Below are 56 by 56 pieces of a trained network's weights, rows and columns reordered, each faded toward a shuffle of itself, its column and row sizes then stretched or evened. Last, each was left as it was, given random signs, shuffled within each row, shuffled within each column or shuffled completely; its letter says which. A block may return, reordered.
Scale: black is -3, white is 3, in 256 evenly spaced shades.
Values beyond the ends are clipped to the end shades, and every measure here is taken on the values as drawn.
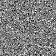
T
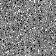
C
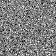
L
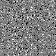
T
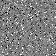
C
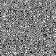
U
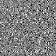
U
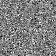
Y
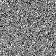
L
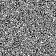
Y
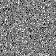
C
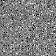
U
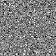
U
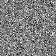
C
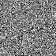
L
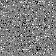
T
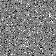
C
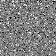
L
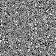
C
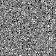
C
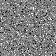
Y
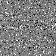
L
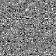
U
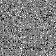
T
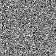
T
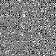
U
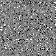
T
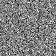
Y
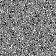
Y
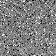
L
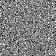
C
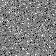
Y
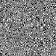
U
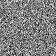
Y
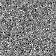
L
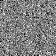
L
